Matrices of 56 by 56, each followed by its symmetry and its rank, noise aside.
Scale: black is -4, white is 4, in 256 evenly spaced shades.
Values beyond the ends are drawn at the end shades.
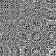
symmetric, rank six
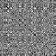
symmetric, rank six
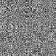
antisymmetric, rank eight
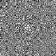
symmetric, rank six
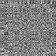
antisymmetric, rank six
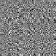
antisymmetric, rank eight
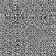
symmetric, rank six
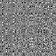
antisymmetric, rank six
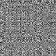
antisymmetric, rank eight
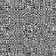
antisymmetric, rank eight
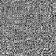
no symmetry, rank eight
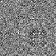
symmetric, rank six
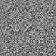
symmetric, rank six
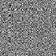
antisymmetric, rank eight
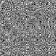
no symmetry, rank eight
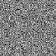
antisymmetric, rank eight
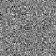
no symmetry, rank six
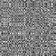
no symmetry, rank six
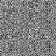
no symmetry, rank six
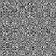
no symmetry, rank eight
